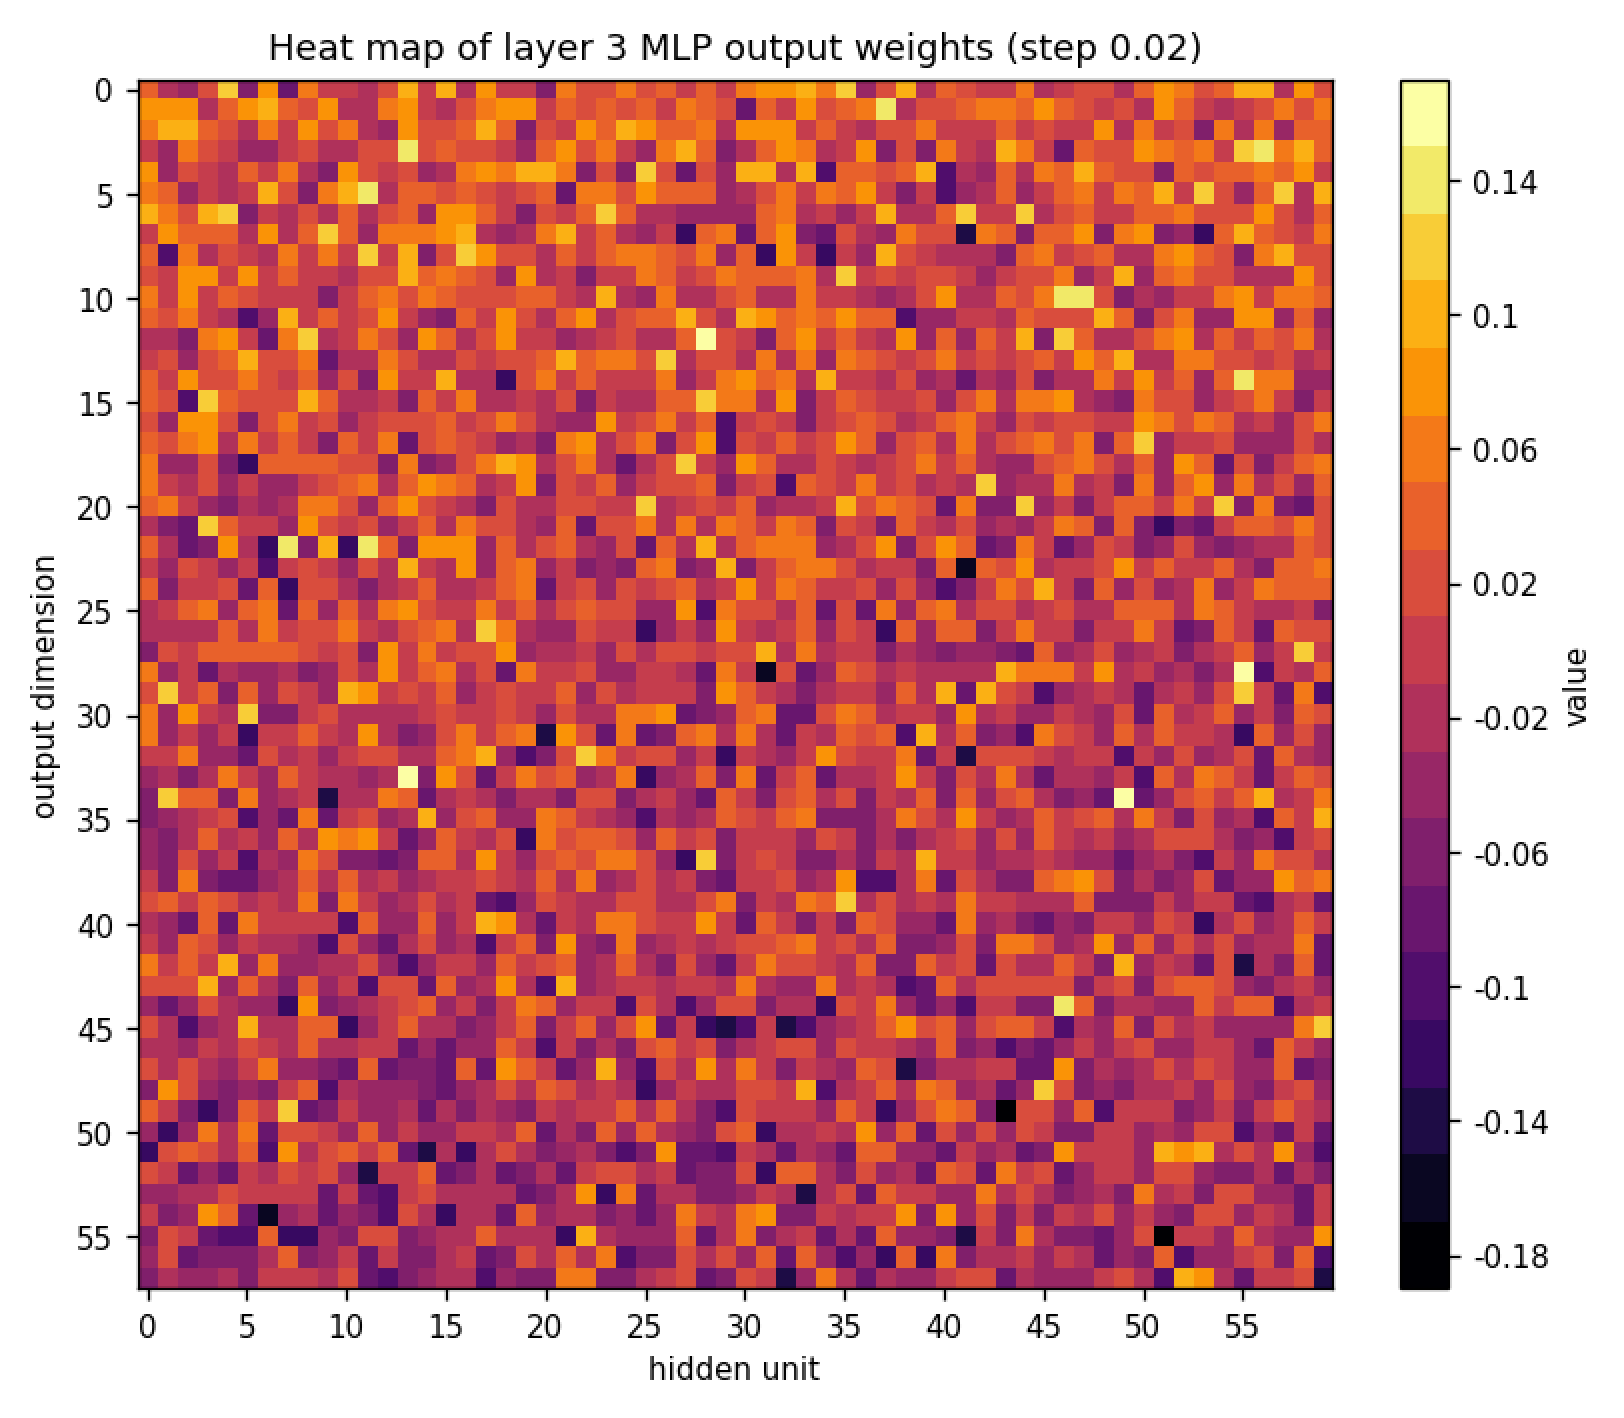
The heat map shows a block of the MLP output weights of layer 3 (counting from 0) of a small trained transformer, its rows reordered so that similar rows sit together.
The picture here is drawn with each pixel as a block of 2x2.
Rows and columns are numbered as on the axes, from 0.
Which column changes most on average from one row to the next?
5
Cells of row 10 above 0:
32
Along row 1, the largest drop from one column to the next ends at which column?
38
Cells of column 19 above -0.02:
32
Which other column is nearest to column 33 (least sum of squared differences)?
58
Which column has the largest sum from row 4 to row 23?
16
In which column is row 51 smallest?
14
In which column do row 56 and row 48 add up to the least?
25
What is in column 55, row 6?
0.02
